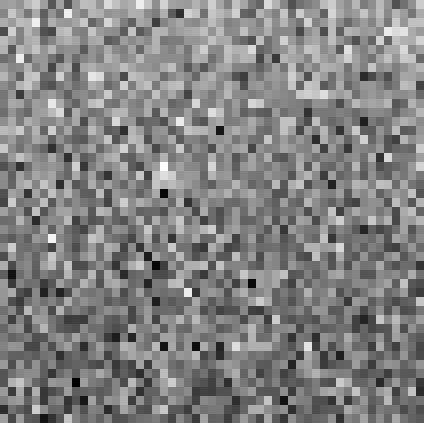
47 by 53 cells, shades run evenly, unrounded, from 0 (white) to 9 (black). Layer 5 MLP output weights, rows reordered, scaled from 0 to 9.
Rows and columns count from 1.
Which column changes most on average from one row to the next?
7
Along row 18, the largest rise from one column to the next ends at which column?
48
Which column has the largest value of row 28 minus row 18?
49
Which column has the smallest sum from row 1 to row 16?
5
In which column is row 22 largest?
21
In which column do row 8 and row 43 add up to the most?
10
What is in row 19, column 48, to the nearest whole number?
6
